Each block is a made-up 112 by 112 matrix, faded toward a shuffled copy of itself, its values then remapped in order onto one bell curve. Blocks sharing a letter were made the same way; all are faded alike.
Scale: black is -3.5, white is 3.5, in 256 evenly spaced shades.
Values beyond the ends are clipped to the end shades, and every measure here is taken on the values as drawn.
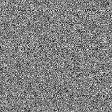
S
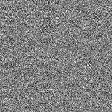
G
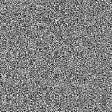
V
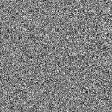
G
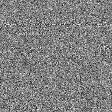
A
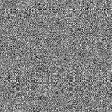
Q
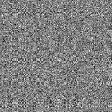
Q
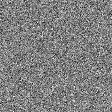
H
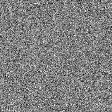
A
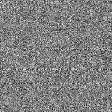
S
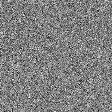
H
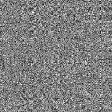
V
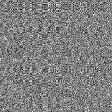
Q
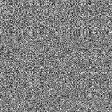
Q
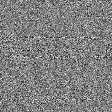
A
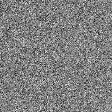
H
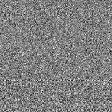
S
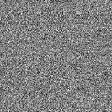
G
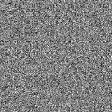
S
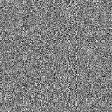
V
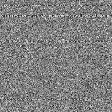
S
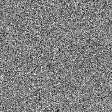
H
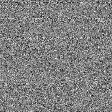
A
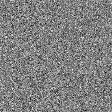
H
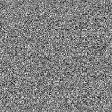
S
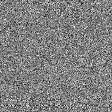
A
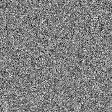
H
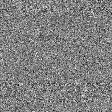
A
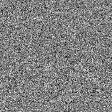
A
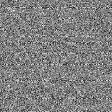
S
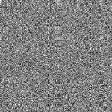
V
